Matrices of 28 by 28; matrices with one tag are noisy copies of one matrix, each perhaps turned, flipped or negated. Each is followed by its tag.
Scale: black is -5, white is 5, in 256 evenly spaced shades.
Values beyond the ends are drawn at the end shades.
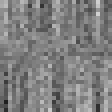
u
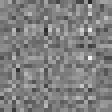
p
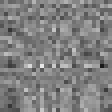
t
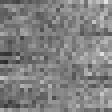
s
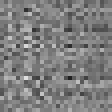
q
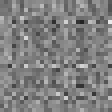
p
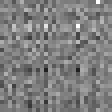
q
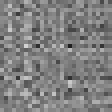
q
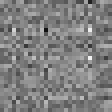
p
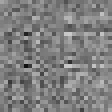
q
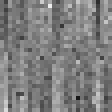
u
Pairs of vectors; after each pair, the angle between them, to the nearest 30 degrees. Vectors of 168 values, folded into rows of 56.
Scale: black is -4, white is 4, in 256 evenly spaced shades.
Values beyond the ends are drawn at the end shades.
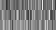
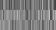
60 degrees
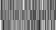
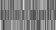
30 degrees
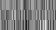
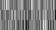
30 degrees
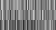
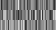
120 degrees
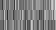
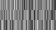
120 degrees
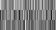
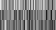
30 degrees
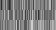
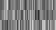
60 degrees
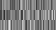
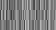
90 degrees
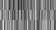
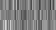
60 degrees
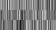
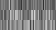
90 degrees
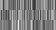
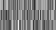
30 degrees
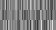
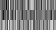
60 degrees
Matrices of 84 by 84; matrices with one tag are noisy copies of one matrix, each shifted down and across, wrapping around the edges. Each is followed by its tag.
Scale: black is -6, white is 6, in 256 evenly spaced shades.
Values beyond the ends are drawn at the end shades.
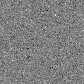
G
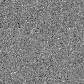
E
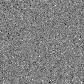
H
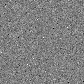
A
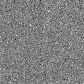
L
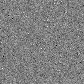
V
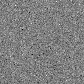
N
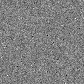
A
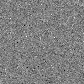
N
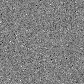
A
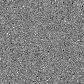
A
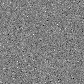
A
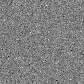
A
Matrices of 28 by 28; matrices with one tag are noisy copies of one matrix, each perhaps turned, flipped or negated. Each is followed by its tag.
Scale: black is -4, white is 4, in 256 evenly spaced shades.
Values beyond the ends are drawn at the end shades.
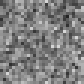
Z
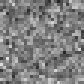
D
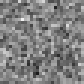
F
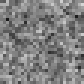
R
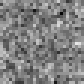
R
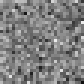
Z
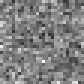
Z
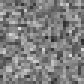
F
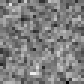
F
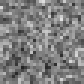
F
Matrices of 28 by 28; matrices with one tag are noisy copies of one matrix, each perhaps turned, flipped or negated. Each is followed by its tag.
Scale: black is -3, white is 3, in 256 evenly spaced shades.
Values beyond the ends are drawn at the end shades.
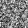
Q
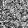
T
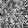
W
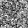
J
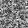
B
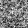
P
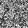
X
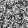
X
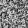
T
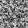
B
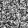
T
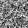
Q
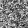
T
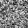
W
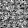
B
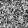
X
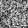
J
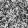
P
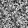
Q
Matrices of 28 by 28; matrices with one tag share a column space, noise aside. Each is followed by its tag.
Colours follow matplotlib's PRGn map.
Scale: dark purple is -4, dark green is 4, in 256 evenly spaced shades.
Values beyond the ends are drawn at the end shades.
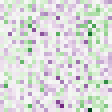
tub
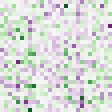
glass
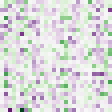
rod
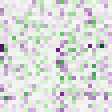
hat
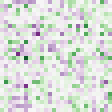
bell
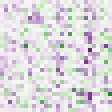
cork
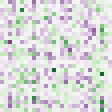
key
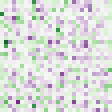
key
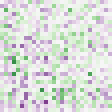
cork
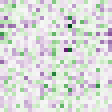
tub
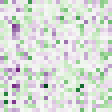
key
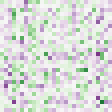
key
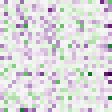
rod
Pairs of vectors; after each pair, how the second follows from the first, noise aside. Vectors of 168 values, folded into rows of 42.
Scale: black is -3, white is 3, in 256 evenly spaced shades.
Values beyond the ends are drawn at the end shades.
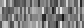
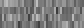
wrapped around, shrunk.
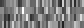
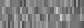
reversed, shrunk.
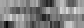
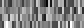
sign-scrambled.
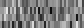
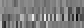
reversed, negated, partly zeroed.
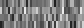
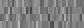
wrapped around, shrunk.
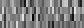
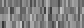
reversed, shrunk.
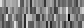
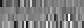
negated, partly zeroed.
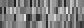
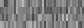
wrapped around, shrunk.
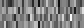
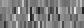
negated, partly zeroed.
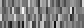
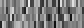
reversed, negated.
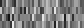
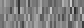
reversed, shrunk.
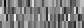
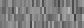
wrapped around, shrunk.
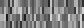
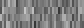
reversed, shrunk.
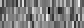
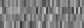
wrapped around, shrunk.
